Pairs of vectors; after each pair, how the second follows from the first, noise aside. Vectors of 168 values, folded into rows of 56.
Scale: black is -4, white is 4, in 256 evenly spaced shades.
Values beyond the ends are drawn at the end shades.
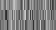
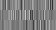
partly zeroed.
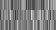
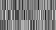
reversed, negated.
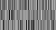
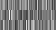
negated.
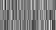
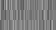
reversed, shrunk.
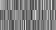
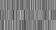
reversed, shrunk.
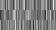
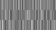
reversed, shrunk.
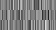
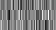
negated.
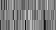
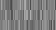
reversed, shrunk.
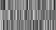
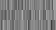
reversed, shrunk.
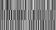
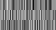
negated.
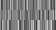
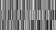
negated.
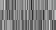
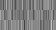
reversed, shrunk.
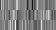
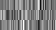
reversed, negated.
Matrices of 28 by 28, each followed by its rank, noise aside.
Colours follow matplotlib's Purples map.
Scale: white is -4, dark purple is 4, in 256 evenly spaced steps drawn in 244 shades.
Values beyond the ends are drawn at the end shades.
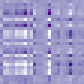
one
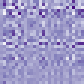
three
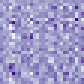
three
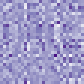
four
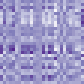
two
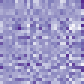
three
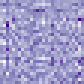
six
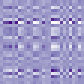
one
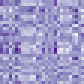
three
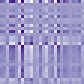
one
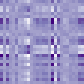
one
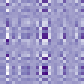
one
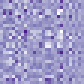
four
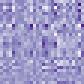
three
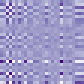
one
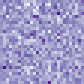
six
